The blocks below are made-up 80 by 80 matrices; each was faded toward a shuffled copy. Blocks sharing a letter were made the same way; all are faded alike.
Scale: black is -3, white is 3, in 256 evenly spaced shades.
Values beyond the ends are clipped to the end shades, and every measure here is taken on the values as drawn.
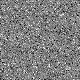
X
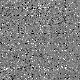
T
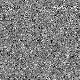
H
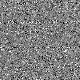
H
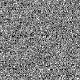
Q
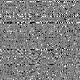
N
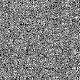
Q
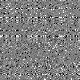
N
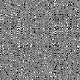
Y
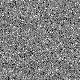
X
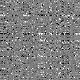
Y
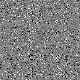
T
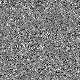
H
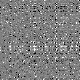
Y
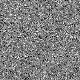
H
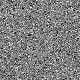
X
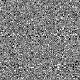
Q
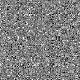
Q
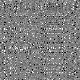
Y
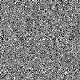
Q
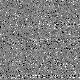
T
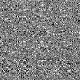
Q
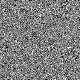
H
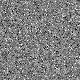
X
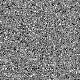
H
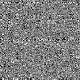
Q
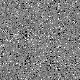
T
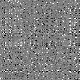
Y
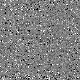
T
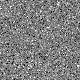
X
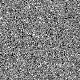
H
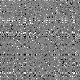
Y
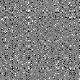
Y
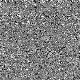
H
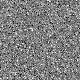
X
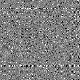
N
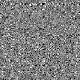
Q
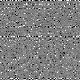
N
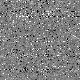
T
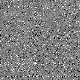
T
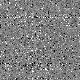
T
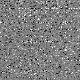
T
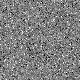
X
